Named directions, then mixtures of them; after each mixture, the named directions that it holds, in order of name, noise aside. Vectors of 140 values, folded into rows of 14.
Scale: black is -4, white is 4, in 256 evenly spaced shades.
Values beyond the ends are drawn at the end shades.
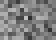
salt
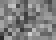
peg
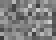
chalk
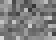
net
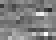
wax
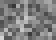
peg.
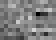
salt, wax.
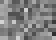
chalk, net, salt.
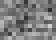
net, peg, wax.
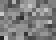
chalk, net, salt.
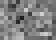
chalk, salt, wax.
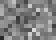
chalk, peg.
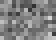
net.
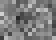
chalk, peg, salt.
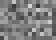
chalk.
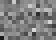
chalk, net, wax.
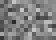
chalk, net, salt.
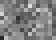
chalk, peg, salt.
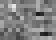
chalk, peg, wax.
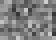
chalk, net.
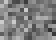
net, salt.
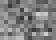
salt, wax.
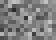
chalk, salt.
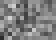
peg.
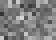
chalk, net, salt.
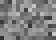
net.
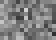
chalk, net, salt.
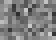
chalk, net.
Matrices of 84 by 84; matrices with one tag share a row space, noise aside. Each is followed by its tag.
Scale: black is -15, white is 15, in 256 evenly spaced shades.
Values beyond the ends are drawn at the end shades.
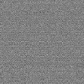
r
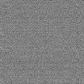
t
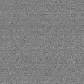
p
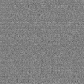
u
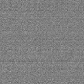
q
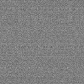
q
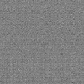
p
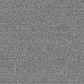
u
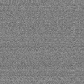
p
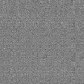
p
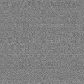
u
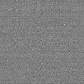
u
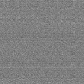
p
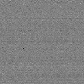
q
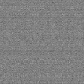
r
